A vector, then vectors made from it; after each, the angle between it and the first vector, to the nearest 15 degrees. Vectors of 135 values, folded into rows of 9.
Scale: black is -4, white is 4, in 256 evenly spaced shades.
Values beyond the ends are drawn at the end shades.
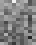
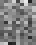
45 degrees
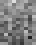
30 degrees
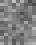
60 degrees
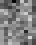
120 degrees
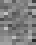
105 degrees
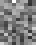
30 degrees
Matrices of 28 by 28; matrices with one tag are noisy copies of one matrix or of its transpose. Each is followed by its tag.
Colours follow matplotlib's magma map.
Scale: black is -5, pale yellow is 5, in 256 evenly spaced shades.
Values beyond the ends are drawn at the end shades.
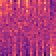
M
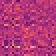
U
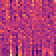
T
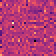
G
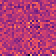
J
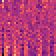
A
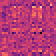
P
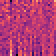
T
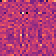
G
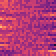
M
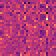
U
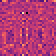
G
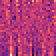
T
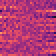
T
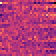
A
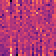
T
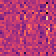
U
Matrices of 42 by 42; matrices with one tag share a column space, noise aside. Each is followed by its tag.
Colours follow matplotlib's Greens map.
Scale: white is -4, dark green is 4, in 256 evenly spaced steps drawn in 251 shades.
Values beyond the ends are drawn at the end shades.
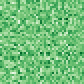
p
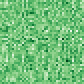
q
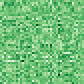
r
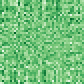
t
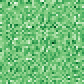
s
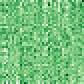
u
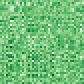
r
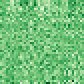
t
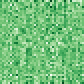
u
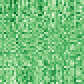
t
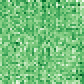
u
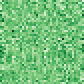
q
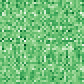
q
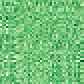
r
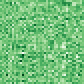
r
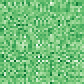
r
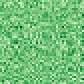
s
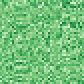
s
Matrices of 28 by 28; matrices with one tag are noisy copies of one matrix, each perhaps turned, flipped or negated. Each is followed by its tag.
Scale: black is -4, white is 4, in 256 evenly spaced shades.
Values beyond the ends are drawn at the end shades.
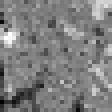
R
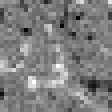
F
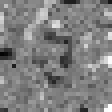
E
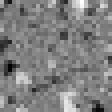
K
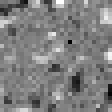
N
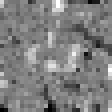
E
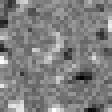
N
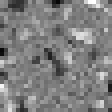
N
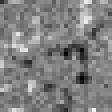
F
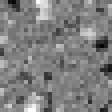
K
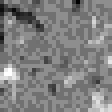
R
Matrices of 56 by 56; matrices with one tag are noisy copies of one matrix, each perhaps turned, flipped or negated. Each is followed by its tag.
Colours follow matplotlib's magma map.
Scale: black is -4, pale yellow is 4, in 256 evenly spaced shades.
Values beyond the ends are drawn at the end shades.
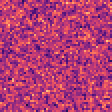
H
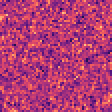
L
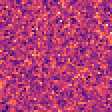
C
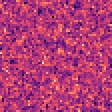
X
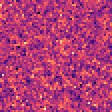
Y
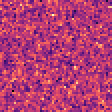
Y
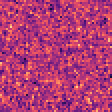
L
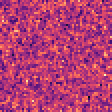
H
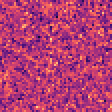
Y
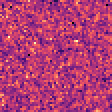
L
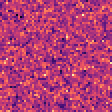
Y
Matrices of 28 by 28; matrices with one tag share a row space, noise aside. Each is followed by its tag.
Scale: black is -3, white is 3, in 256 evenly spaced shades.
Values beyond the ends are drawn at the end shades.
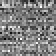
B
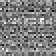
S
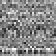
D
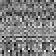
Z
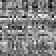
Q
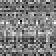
S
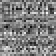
B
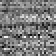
B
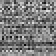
Z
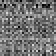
Z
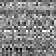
Z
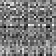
S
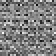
S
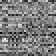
Q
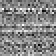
Z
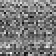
S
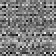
D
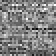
Q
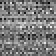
Z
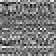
B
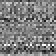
Z
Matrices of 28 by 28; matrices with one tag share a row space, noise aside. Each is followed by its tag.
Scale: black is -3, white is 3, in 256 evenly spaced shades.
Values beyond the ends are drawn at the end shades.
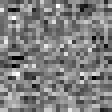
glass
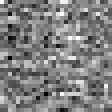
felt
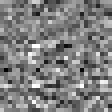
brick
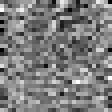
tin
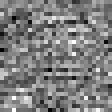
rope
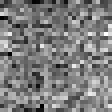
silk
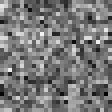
silk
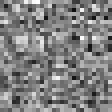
silk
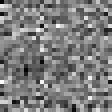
silk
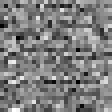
glass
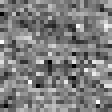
rope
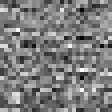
glass
